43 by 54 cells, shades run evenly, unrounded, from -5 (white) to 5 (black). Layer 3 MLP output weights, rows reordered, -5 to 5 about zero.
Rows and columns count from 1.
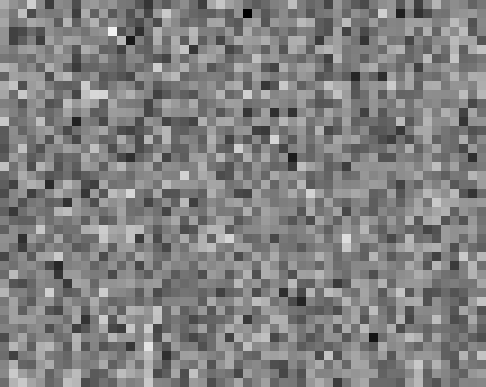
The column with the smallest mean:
5
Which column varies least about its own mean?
50
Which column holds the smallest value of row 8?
18
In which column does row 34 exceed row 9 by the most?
34
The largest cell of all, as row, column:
2, 28
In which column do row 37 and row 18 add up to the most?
14
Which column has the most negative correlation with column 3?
26
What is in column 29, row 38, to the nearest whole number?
-2
